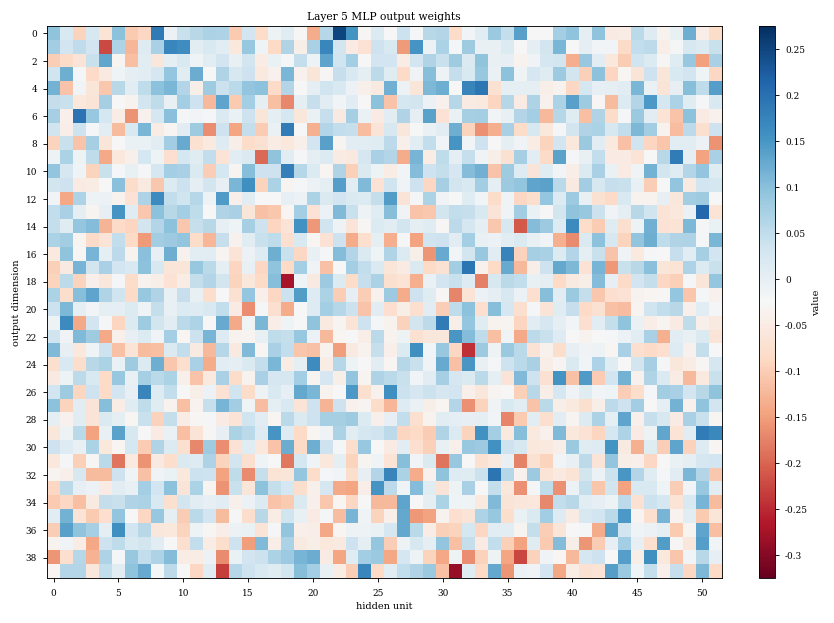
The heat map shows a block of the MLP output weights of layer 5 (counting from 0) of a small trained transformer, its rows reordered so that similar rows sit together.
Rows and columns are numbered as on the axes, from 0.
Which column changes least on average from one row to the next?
24
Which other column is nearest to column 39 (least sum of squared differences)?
23
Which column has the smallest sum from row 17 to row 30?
14
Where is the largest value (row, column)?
0, 22
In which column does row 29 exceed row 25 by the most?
50
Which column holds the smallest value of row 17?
43
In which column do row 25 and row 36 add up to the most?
5
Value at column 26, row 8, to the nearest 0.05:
0.05
